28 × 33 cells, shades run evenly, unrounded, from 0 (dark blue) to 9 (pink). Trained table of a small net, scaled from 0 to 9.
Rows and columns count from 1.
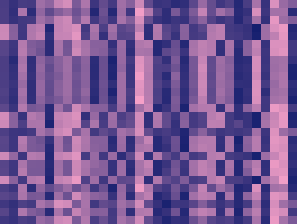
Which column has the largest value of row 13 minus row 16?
29
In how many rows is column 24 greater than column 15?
23
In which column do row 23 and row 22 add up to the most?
32
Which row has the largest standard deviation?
15
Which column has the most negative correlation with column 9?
6
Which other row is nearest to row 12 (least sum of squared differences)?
8
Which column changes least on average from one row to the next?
27
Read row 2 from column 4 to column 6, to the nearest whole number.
1 5 3
